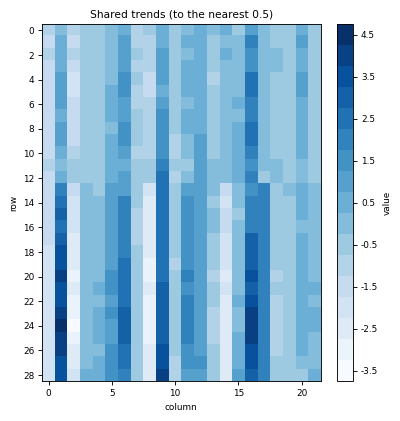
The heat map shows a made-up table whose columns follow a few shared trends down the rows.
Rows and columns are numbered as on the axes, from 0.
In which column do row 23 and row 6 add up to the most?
16
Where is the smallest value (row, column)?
24, 2
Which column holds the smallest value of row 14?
8
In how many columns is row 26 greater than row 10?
12
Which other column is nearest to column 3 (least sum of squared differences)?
21
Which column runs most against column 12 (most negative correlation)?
14
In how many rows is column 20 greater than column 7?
28
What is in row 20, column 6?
2.5
